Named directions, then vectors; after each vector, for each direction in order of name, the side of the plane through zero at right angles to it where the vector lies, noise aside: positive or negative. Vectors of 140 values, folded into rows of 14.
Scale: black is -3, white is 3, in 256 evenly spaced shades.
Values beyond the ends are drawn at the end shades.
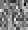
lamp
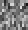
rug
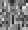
positive, negative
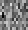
positive, positive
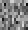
negative, positive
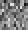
positive, positive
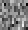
negative, positive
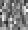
positive, negative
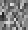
positive, positive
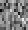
negative, positive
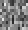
positive, negative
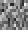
negative, negative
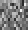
negative, negative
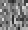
positive, negative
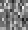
positive, negative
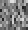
negative, positive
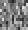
positive, negative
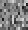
negative, positive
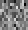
positive, positive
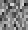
positive, positive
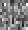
positive, negative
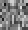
negative, positive
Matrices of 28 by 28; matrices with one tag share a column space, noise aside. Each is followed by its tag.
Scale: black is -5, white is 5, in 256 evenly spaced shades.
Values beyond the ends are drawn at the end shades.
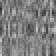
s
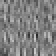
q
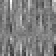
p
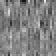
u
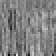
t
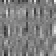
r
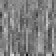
t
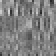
u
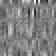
r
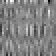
r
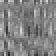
r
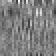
u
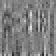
t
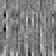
t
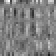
r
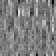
u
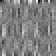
r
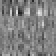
u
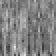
t
